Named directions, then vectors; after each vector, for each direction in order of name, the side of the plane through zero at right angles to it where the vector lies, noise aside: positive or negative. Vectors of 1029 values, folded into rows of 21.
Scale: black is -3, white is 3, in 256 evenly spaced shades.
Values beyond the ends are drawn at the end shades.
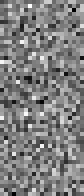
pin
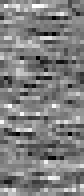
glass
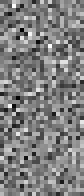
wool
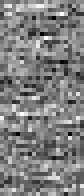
positive, positive, negative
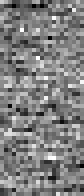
negative, negative, negative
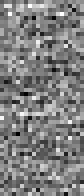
positive, positive, negative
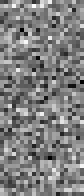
positive, positive, positive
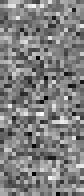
positive, positive, positive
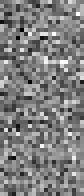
negative, positive, positive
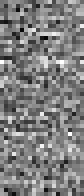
negative, positive, positive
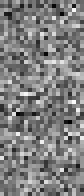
negative, negative, positive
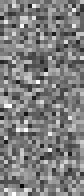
positive, negative, positive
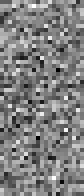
positive, positive, positive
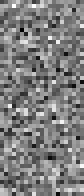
positive, positive, positive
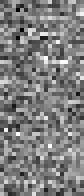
negative, positive, positive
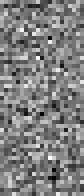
negative, negative, negative
